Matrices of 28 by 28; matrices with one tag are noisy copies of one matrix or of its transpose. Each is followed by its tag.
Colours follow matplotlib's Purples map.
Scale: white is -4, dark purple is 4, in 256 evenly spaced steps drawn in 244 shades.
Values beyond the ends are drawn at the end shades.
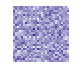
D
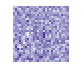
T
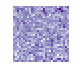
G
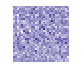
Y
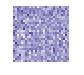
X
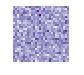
Y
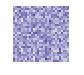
Y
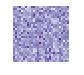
Y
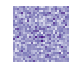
T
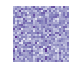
Y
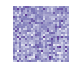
G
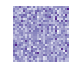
D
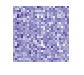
X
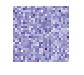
Y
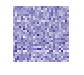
D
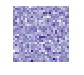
T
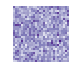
G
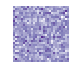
T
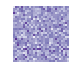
D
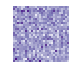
X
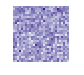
G
